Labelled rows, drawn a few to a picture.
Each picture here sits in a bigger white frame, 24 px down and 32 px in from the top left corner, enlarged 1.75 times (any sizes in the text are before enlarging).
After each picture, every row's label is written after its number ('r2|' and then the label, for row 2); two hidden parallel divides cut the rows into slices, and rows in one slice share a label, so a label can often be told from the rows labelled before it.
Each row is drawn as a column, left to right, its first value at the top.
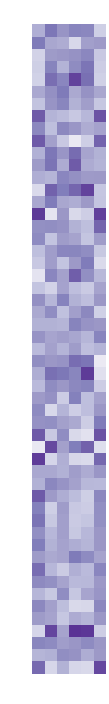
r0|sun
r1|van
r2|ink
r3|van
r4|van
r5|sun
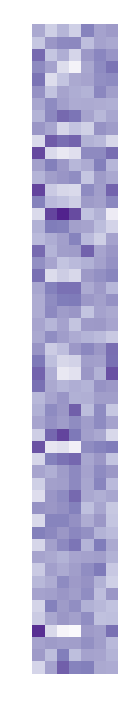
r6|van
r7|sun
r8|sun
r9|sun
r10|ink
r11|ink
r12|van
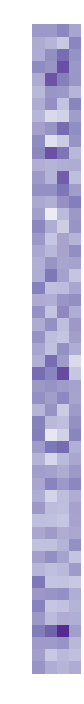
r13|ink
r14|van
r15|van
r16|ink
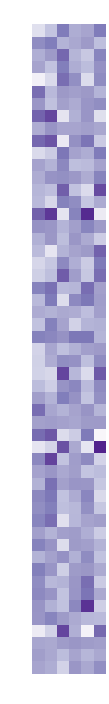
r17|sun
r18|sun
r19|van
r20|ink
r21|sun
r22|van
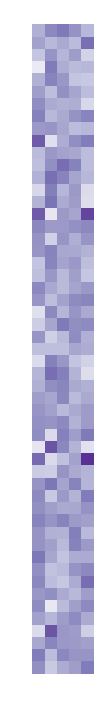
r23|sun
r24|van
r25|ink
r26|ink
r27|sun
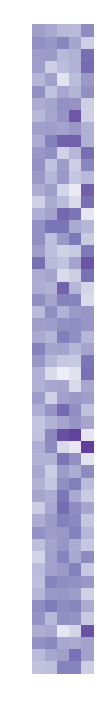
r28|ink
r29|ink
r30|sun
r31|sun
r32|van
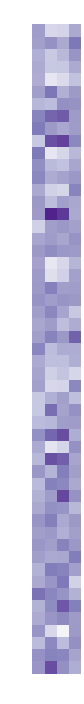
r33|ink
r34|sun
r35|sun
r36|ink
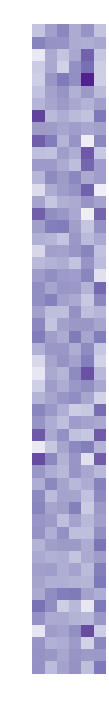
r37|sun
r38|ink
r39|ink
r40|ink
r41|van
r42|sun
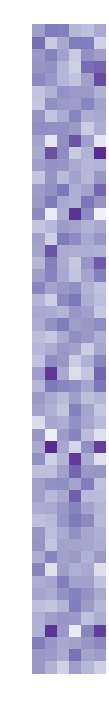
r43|ink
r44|van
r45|ink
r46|sun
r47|ink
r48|van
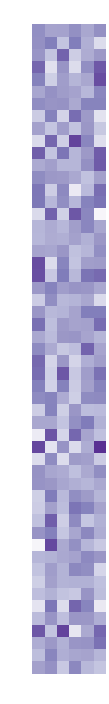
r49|van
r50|sun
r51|van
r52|sun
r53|ink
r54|van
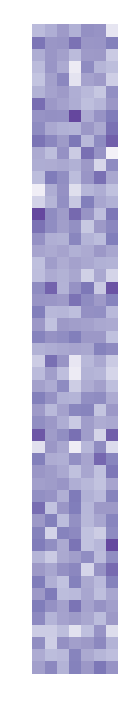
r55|sun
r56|ink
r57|ink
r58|sun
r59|ink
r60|ink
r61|sun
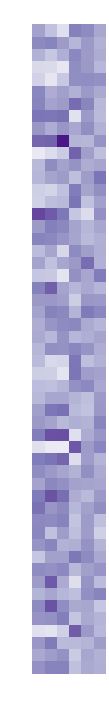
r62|sun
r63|sun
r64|sun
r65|van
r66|ink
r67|ink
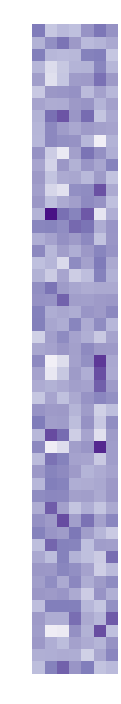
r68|ink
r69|sun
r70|sun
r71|ink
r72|ink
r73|van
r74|ink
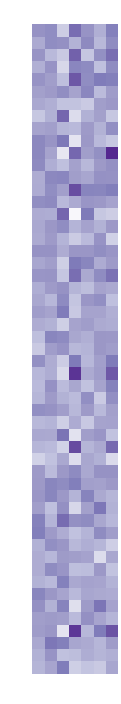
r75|ink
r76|ink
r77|sun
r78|van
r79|ink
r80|ink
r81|van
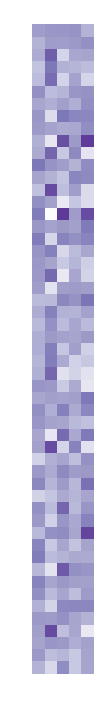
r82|ink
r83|van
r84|sun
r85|ink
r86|sun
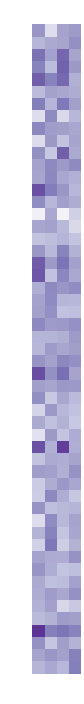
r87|van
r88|ink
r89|van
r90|ink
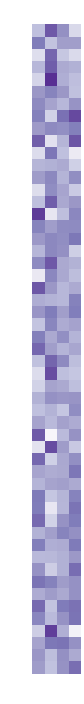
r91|sun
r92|van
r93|ink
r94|sun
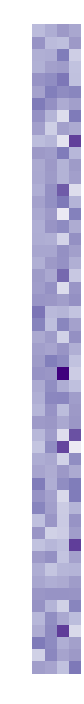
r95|ink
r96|ink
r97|van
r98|sun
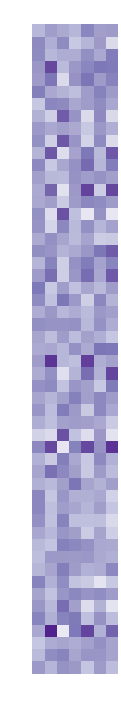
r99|ink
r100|van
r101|sun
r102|ink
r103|van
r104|ink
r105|van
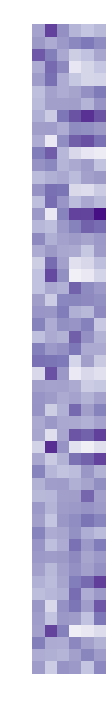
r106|ink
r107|van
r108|ink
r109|sun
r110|sun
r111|sun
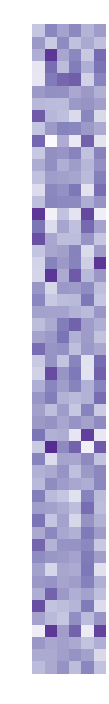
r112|sun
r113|van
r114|ink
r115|van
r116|sun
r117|van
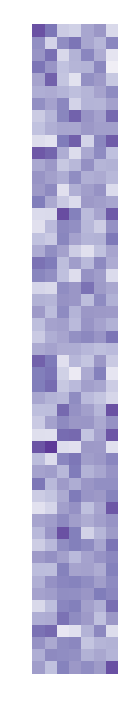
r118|van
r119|van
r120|sun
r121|sun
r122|ink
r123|ink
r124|sun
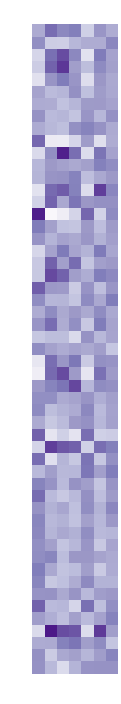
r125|sun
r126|van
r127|van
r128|van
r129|sun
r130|van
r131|ink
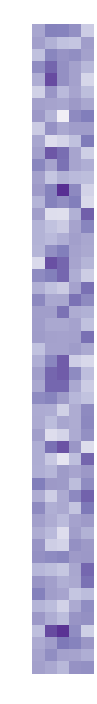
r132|ink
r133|van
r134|van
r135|ink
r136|sun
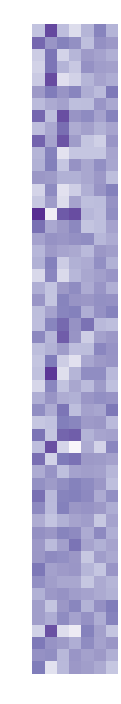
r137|sun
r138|van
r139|sun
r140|sun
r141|ink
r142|ink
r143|ink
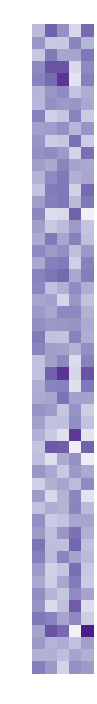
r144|ink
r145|van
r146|van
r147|sun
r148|van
